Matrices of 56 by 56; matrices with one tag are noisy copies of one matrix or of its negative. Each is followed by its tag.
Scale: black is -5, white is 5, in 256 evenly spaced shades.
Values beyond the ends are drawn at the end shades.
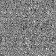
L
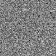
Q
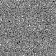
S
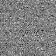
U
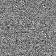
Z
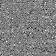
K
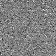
K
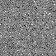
S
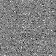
Z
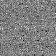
U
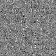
L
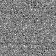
L
